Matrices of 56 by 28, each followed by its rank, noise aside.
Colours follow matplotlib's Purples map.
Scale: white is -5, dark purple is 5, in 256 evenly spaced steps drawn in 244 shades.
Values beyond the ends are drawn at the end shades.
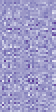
four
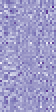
six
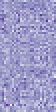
six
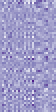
three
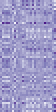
two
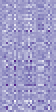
three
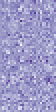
six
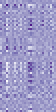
two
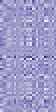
three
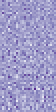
four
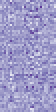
six
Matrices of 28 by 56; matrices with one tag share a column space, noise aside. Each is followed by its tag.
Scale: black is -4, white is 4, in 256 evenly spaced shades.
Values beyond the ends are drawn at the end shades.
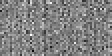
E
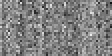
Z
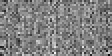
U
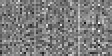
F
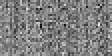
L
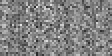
L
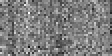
U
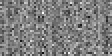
F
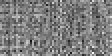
U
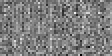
U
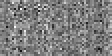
E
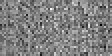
L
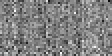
U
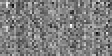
Z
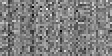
E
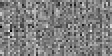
Z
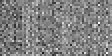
F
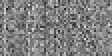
L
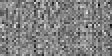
Z
